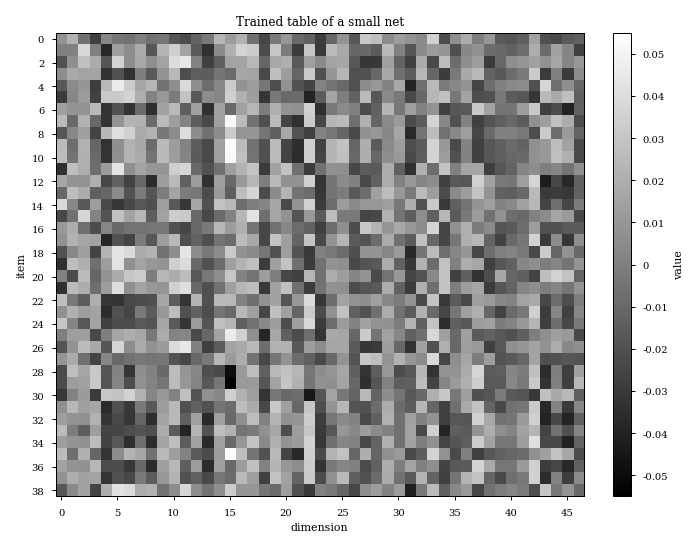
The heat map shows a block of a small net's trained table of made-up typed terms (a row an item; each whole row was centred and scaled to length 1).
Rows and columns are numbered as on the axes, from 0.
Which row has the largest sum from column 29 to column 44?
13
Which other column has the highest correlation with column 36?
35
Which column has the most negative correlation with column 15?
37
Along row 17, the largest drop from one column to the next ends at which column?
43
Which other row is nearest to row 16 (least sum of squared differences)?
27
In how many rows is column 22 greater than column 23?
28
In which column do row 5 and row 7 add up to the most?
15
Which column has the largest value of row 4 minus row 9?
4
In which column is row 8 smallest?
31
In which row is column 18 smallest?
25
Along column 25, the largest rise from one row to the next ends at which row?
9
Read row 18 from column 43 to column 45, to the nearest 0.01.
0.03 -0.01 0.01
